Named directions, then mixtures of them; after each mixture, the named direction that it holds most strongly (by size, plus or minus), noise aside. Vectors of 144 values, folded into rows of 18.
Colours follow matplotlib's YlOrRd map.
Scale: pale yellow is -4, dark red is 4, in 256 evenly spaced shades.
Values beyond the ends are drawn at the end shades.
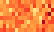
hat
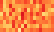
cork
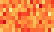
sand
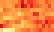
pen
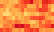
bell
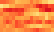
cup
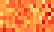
hat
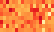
hat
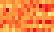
cup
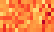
hat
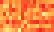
cork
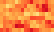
bell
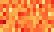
sand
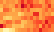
pen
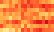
pen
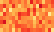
sand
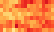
bell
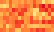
cup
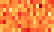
sand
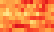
bell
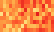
cork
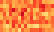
cork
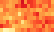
pen
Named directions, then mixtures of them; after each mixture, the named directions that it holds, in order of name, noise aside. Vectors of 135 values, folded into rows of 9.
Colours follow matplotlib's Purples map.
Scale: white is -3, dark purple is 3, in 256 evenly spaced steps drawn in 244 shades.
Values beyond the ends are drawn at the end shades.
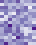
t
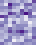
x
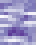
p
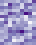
x.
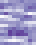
p.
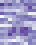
p, t.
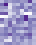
p, x.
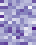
t, x.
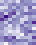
p, t.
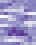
p.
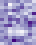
p, x.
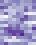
p, t.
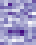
p, x.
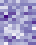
p, t.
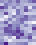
p, t.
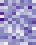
t, x.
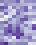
p, t.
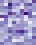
x.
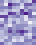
x.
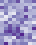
p, t.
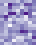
t, x.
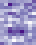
p, x.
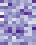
t, x.
